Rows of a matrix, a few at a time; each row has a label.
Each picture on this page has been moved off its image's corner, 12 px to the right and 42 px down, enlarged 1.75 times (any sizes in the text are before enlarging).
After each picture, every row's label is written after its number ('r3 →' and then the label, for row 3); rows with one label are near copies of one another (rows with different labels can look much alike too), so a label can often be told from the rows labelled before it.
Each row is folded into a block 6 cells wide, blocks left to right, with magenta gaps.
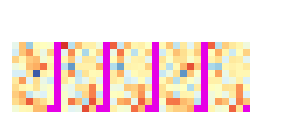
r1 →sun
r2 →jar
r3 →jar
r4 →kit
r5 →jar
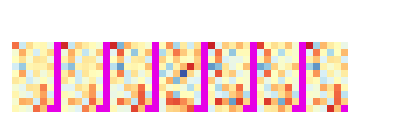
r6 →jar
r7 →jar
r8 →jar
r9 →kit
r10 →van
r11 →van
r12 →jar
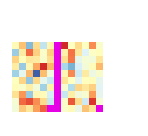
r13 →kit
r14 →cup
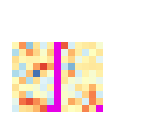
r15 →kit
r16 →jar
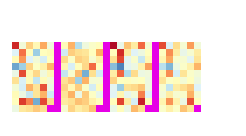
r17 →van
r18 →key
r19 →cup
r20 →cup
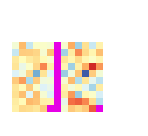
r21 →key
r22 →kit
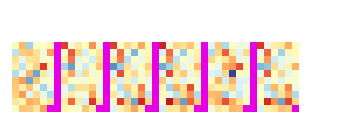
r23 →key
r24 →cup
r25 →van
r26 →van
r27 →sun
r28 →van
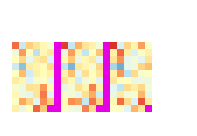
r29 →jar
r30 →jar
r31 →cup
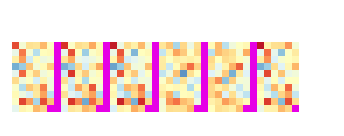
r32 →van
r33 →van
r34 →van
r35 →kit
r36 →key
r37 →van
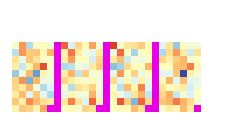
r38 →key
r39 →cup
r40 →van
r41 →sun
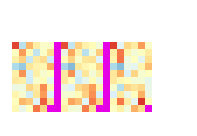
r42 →jar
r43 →jar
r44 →cup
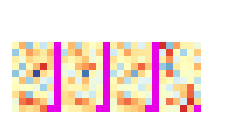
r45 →kit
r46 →sun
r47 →kit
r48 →jar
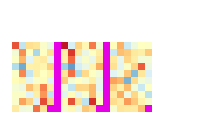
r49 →jar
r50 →cup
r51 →key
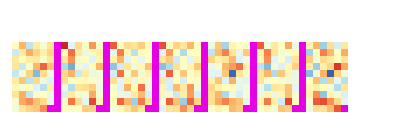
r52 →kit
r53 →cup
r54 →van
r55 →van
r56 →sun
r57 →cup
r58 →kit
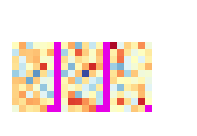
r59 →key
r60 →kit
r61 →cup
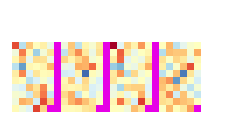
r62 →jar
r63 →sun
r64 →cup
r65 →key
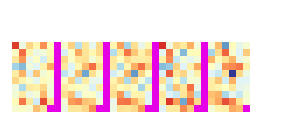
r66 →cup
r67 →kit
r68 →kit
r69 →van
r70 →sun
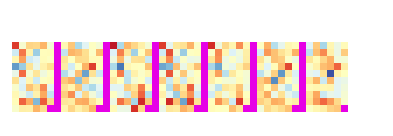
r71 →van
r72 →key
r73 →jar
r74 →van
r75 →cup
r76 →key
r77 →sun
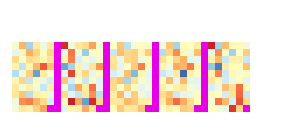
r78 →kit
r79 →van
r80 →key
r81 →sun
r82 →jar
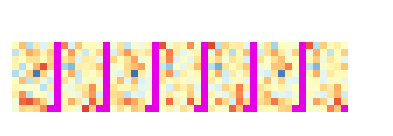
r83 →kit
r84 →jar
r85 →sun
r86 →cup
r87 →jar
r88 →sun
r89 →jar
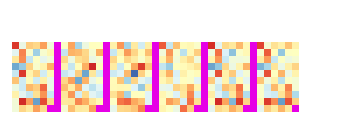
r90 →van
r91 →key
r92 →kit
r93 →jar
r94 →van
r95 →van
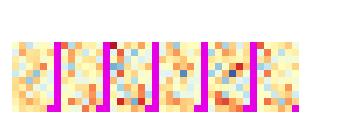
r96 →key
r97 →jar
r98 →van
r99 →sun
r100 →kit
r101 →van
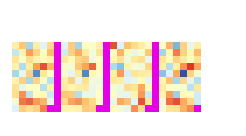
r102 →kit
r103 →sun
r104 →jar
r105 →kit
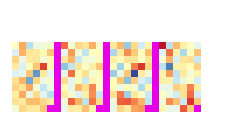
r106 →key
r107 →van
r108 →kit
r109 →jar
